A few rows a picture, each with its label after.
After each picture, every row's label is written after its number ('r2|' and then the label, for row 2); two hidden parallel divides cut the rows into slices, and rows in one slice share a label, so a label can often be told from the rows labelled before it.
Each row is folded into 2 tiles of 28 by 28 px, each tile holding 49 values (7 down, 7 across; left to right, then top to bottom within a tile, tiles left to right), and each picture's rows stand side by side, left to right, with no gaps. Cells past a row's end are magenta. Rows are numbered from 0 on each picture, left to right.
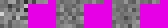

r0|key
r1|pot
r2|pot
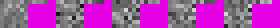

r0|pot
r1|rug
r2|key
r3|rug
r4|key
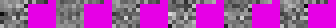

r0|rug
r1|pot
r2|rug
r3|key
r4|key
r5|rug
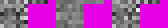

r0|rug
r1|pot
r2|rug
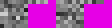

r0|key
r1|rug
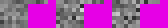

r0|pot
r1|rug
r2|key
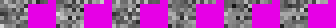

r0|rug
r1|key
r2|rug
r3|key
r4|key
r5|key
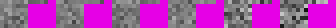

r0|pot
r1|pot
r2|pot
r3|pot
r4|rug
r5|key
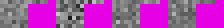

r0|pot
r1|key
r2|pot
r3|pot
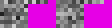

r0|rug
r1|key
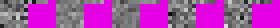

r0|key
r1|pot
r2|pot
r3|rug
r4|rug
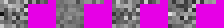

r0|rug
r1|pot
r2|rug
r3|key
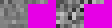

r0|pot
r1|key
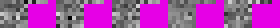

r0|key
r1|key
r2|key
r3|pot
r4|rug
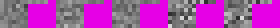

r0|pot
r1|pot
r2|pot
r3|rug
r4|key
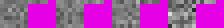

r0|pot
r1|pot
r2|pot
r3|key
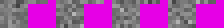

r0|pot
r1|pot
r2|pot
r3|pot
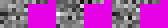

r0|rug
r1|key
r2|rug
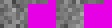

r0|pot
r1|pot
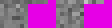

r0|pot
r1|pot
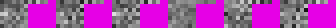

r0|key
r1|key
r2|key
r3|pot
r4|rug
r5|key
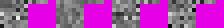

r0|key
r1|pot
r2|rug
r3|key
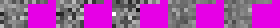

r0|rug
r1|rug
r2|key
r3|pot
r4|pot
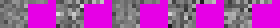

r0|pot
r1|key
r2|pot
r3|key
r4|key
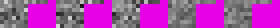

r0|rug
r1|rug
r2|rug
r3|pot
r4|pot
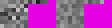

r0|rug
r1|pot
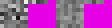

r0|rug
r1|pot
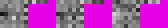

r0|rug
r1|rug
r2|key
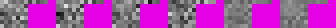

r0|rug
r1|rug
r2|rug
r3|key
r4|pot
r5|pot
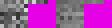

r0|rug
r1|pot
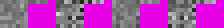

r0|pot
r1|key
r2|pot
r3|key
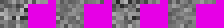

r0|key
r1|pot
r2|key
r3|pot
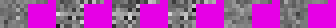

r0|pot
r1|key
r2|key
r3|key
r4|pot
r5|pot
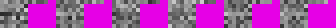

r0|rug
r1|key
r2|rug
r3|rug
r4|key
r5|key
